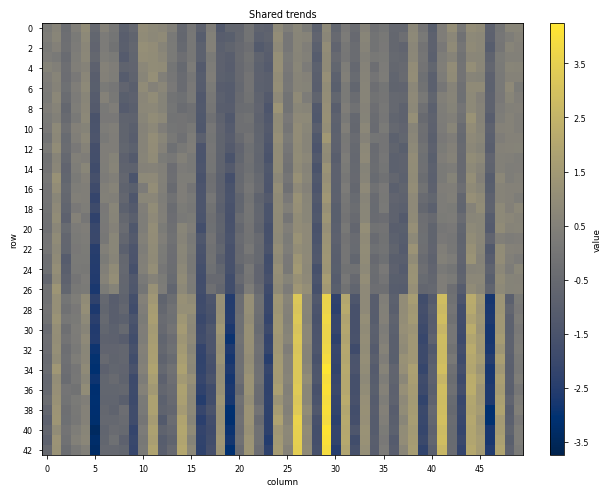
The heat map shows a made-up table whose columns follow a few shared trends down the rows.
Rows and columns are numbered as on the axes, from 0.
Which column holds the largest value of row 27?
29
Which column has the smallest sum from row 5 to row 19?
5
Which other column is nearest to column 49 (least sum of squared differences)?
3
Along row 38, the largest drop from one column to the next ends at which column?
30
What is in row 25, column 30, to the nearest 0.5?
-1
